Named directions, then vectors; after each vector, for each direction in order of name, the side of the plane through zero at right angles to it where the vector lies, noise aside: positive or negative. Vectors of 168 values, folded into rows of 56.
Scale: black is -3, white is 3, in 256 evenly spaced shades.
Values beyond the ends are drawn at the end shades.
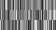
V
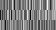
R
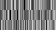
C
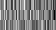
negative, negative, negative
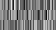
positive, negative, positive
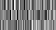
positive, negative, positive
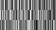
negative, negative, negative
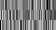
positive, negative, negative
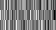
negative, negative, negative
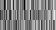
positive, positive, positive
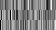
positive, negative, negative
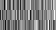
positive, positive, positive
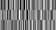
positive, negative, positive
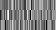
positive, positive, negative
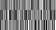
positive, positive, negative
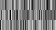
positive, negative, negative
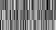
positive, negative, negative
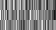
negative, negative, negative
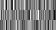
negative, negative, negative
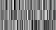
negative, positive, negative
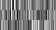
positive, negative, positive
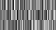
positive, negative, positive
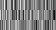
negative, negative, negative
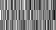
negative, negative, negative
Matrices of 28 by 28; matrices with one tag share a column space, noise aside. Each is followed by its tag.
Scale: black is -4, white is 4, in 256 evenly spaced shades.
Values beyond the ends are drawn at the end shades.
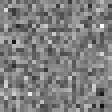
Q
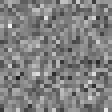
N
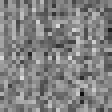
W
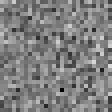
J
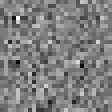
N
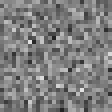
J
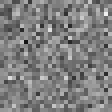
Q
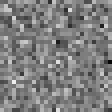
N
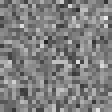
N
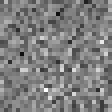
J
